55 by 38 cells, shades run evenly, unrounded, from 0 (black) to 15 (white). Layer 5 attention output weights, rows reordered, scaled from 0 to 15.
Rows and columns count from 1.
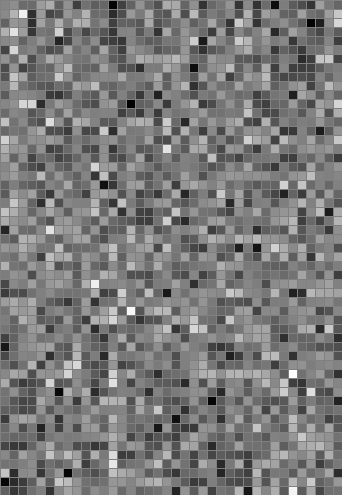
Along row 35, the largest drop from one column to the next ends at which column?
16
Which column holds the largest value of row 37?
22
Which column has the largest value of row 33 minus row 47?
20
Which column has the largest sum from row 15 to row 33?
2
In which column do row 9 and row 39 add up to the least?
1
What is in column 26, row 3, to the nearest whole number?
3
